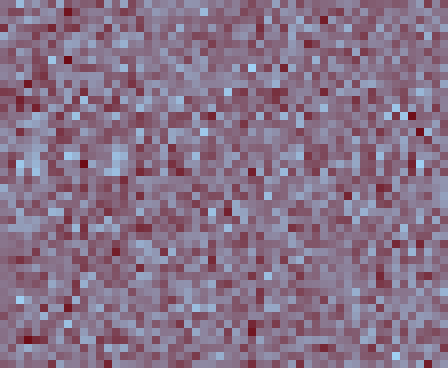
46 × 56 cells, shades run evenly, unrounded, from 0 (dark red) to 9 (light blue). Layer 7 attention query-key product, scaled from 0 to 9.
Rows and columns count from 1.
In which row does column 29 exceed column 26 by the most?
29
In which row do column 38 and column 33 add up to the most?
15
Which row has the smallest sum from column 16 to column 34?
22
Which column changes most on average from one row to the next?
18
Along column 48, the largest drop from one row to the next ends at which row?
39
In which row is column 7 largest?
8
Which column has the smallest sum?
33
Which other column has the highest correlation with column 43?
9
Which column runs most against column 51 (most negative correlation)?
19
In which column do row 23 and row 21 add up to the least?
11
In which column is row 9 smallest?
36
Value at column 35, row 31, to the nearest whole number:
4
